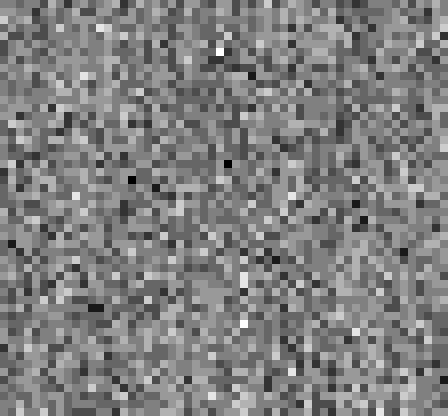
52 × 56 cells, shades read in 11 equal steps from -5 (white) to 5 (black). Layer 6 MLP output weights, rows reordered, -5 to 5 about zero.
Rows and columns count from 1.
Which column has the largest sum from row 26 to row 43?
2
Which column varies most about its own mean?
31
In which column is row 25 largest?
22
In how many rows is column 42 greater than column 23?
25
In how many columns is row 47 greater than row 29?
21
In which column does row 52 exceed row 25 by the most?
10
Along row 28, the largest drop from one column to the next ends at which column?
47
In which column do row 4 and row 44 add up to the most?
37
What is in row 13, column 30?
1
